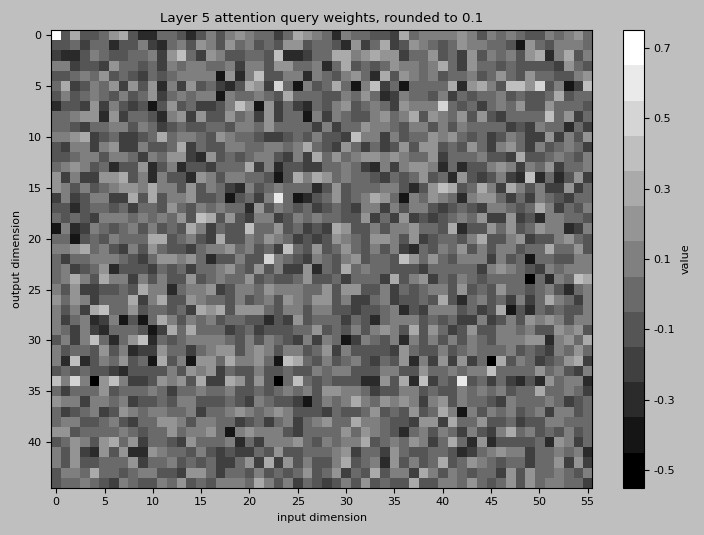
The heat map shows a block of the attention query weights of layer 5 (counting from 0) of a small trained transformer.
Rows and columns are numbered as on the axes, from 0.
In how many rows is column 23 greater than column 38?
16
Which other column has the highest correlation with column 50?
23
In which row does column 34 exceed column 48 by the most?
1
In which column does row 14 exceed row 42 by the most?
49
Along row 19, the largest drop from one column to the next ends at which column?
42
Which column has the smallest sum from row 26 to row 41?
9
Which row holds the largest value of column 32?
40
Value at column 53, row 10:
0.1
